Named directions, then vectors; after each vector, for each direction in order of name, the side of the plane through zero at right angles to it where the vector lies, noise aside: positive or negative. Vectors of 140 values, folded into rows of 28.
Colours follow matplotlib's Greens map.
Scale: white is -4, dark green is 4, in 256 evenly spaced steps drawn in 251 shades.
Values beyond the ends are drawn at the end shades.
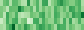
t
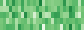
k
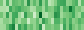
positive, positive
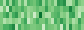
positive, positive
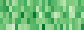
negative, negative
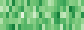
positive, positive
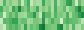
negative, positive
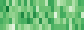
negative, negative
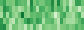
negative, negative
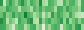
positive, negative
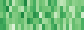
negative, negative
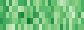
negative, negative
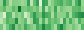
negative, positive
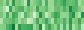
positive, positive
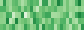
negative, positive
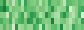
negative, negative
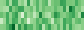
positive, positive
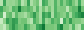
negative, positive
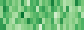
negative, negative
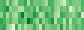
negative, negative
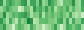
positive, negative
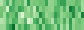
positive, positive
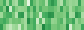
negative, negative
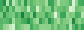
negative, negative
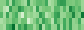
positive, positive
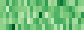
positive, positive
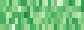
positive, negative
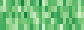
positive, negative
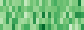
negative, positive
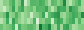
positive, positive
